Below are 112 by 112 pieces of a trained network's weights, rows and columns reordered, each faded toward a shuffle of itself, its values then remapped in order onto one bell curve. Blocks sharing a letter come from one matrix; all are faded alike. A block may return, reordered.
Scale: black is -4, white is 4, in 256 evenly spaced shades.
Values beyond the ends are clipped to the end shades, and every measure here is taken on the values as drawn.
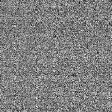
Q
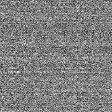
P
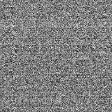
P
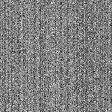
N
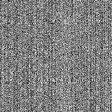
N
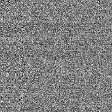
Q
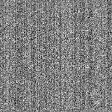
N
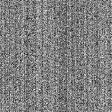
N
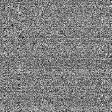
P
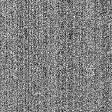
N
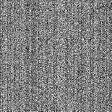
N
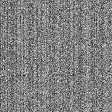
N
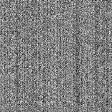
N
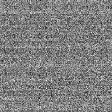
P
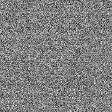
Q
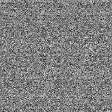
Q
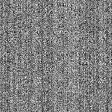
N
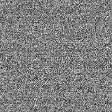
Q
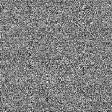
Q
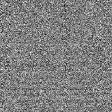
Q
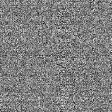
Q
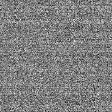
P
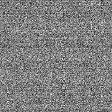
P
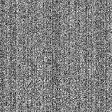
N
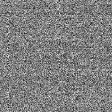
Q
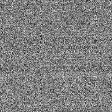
Q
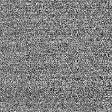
P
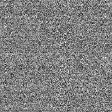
Q
